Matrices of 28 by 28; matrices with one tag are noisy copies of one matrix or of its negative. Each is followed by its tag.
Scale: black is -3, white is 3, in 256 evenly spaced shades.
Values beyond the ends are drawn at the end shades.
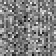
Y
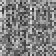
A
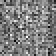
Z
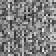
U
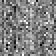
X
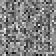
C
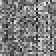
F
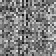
Z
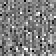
U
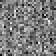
U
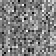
U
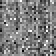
F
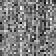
F
